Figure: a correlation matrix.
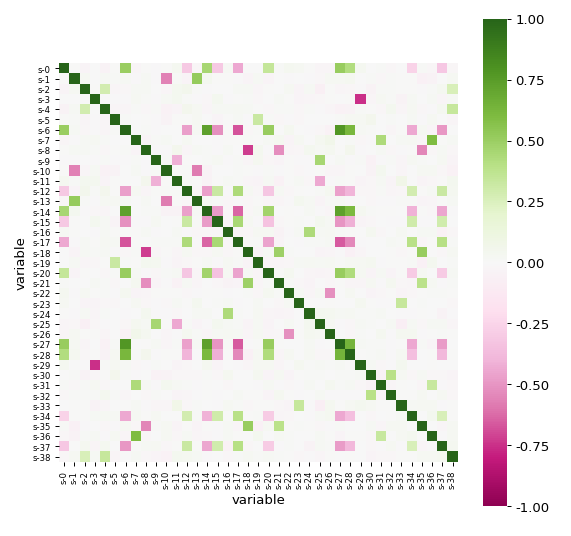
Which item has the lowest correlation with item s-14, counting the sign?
s-17
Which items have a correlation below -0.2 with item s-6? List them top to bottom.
s-12, s-15, s-17, s-34, s-37
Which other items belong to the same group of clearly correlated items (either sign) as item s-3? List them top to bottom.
s-29
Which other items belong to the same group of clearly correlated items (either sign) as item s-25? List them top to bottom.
s-9, s-11
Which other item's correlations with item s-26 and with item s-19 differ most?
s-22
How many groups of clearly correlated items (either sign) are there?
12
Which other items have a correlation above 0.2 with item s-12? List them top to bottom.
s-15, s-17, s-34, s-37
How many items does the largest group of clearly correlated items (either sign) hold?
11
